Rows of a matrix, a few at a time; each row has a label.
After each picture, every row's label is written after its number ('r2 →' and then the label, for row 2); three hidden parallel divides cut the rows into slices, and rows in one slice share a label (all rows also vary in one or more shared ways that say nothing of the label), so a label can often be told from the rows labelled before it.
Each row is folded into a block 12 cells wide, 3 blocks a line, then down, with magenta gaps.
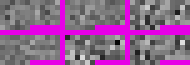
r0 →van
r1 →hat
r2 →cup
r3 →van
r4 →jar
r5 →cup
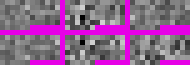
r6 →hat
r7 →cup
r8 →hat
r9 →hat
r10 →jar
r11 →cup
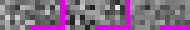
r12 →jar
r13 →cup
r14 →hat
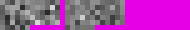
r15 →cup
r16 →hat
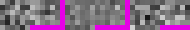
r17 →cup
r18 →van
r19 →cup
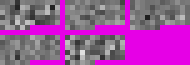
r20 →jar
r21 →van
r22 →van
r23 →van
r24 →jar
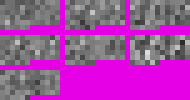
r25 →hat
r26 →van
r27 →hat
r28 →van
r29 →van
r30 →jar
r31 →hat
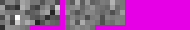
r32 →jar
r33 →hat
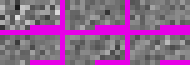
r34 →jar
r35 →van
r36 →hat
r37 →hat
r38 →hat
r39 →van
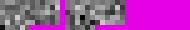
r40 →jar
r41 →cup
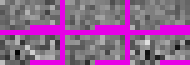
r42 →van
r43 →van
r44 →van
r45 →cup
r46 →van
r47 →cup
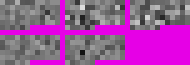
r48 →van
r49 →cup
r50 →jar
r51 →van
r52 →van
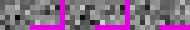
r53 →cup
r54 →cup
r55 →jar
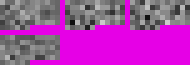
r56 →van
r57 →cup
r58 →cup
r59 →hat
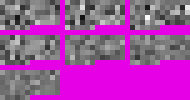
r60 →cup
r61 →cup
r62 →jar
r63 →cup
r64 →hat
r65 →van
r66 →van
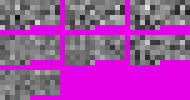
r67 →cup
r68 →cup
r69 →cup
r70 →van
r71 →van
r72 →cup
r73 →van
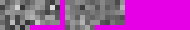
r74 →cup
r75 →hat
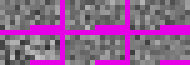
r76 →hat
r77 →hat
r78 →hat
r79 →cup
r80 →van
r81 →hat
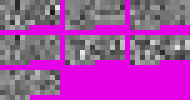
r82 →jar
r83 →van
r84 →hat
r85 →hat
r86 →jar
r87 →jar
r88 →van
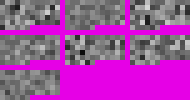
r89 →jar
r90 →van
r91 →cup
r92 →hat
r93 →cup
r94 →jar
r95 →van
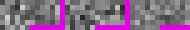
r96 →jar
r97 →cup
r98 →hat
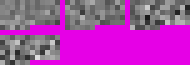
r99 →hat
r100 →hat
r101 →cup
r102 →cup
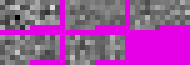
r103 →cup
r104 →hat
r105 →hat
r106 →hat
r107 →hat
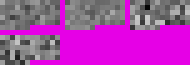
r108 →van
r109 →hat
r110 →jar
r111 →cup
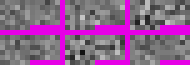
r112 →van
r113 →hat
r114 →cup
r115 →hat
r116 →cup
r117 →hat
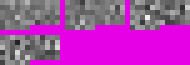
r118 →hat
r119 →hat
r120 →jar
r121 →jar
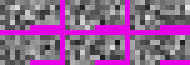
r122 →cup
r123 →jar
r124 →jar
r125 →cup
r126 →jar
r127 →jar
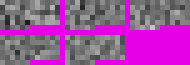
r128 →cup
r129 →hat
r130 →hat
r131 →van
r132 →van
